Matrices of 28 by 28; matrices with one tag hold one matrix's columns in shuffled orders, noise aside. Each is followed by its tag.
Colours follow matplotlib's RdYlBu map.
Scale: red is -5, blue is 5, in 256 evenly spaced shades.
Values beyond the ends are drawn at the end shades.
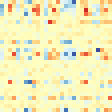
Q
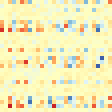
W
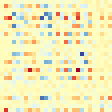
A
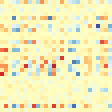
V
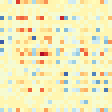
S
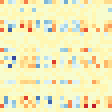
W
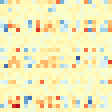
W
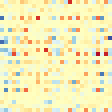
S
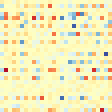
A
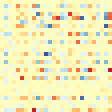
A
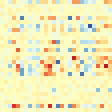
V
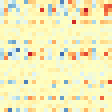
Q
